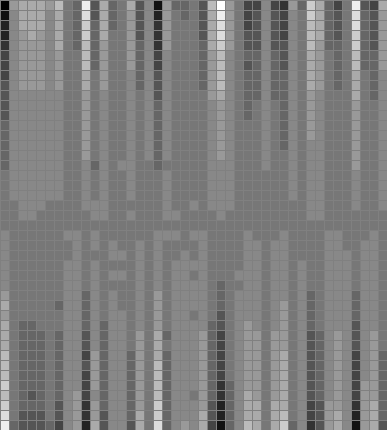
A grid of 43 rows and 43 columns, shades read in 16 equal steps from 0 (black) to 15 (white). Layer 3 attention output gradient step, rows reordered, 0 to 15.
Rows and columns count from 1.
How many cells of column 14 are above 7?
15
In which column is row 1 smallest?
1
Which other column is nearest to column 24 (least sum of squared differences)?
7
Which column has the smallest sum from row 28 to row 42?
25
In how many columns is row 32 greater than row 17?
21
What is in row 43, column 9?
9
